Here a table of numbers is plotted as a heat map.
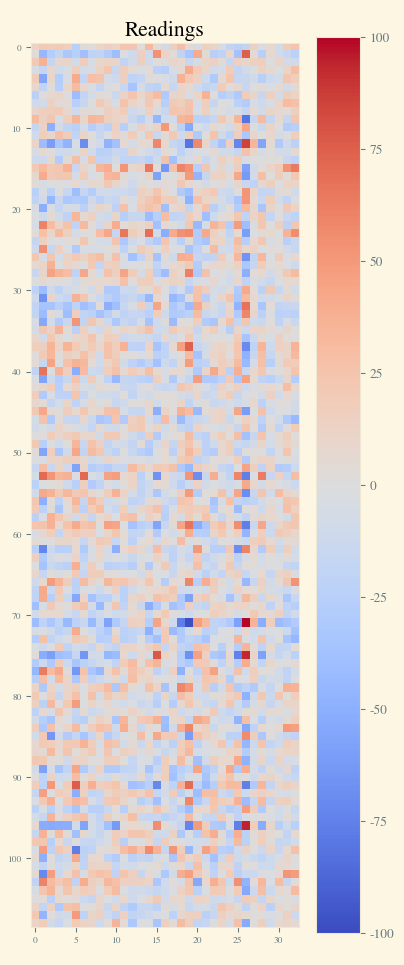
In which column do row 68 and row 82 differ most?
19
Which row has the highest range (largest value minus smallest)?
71
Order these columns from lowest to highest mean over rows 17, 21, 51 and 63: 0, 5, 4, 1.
1, 4, 0, 5
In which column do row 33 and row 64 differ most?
26
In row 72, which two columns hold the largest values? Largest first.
5, 16
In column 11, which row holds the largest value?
23
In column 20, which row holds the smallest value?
53
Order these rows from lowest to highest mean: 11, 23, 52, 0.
52, 11, 0, 23
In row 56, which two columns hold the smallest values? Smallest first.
1, 22
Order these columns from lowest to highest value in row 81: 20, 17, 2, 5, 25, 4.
17, 25, 20, 4, 2, 5
